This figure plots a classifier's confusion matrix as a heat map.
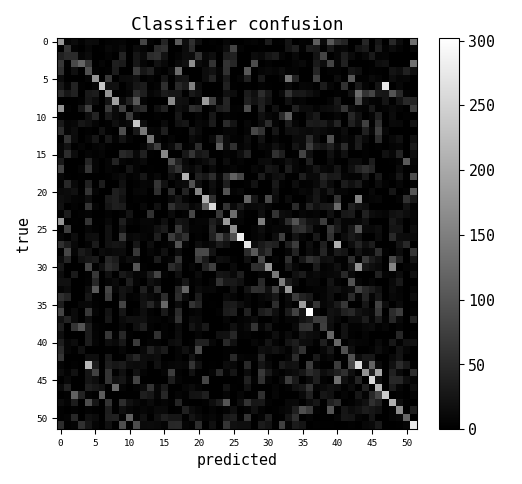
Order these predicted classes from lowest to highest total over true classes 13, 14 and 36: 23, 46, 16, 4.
16, 4, 46, 23
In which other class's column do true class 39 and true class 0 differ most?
51
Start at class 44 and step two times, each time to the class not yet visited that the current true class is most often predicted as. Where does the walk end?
8
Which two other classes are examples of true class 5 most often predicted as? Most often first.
33, 42
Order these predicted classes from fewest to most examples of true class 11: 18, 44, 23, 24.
23, 18, 24, 44
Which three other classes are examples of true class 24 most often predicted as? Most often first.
0, 29, 34
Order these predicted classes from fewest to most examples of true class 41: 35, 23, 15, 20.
23, 15, 35, 20
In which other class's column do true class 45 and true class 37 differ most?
40
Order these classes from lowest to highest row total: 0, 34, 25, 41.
41, 34, 25, 0
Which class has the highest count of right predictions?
36
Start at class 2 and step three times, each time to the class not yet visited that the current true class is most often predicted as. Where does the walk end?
19
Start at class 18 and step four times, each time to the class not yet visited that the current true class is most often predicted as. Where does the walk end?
17
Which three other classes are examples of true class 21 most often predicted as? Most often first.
43, 27, 30
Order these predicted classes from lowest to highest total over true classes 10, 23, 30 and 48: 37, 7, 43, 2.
2, 37, 7, 43
